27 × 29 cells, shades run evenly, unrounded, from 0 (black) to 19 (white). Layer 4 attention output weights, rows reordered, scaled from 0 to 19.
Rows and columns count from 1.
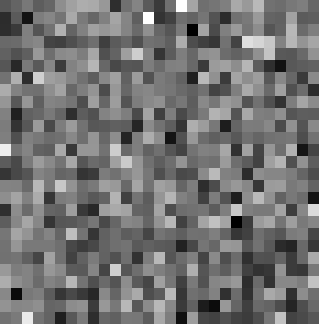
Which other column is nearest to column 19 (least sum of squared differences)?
20
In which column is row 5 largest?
13
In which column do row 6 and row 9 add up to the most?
9
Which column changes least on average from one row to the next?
5
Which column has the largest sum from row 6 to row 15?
11
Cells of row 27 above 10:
4
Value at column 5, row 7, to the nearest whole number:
12
